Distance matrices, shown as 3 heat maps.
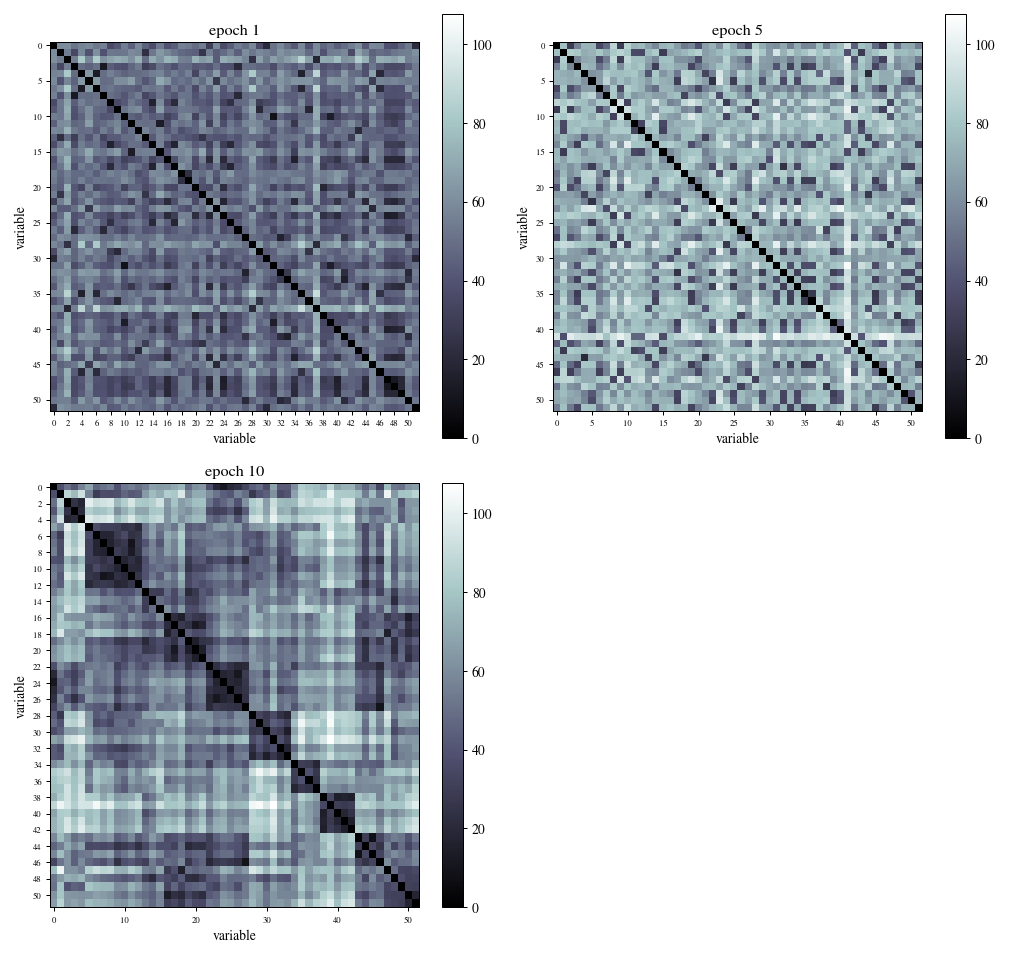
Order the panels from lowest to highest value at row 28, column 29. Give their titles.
epoch 10, epoch 1, epoch 5
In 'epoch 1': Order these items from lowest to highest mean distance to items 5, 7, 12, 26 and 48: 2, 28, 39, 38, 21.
38, 39, 21, 28, 2
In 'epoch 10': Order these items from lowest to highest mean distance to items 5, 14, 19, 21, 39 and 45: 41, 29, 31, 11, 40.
11, 40, 41, 29, 31
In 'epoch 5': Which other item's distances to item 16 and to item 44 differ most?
4
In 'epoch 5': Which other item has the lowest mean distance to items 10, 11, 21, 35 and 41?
15
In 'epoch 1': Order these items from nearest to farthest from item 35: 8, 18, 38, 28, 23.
38, 18, 8, 23, 28
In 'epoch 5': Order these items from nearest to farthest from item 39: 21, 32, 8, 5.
32, 5, 8, 21
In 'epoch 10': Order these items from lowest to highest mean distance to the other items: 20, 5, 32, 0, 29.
20, 32, 0, 5, 29
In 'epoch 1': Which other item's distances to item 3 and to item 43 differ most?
7
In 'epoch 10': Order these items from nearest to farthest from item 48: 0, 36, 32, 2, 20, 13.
20, 13, 32, 0, 36, 2
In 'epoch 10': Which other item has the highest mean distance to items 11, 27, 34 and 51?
39
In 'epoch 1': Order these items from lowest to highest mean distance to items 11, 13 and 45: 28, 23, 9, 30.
23, 30, 28, 9
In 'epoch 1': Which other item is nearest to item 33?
41
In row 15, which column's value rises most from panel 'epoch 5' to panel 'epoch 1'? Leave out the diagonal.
1
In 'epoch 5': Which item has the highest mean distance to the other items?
41
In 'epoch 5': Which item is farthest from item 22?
23
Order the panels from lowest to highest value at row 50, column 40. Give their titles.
epoch 5, epoch 1, epoch 10
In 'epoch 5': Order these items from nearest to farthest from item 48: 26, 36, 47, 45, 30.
26, 45, 36, 30, 47
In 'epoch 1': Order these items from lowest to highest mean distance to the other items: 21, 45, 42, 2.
42, 21, 45, 2
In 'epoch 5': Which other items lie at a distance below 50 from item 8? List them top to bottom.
10, 24, 28, 47
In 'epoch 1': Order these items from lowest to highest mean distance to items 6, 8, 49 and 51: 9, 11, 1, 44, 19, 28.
44, 9, 11, 19, 1, 28
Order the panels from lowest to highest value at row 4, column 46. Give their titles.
epoch 1, epoch 10, epoch 5
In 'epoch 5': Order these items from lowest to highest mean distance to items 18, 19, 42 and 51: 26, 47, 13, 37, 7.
7, 26, 13, 37, 47
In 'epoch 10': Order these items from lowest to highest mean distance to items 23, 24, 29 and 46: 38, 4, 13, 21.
13, 21, 4, 38
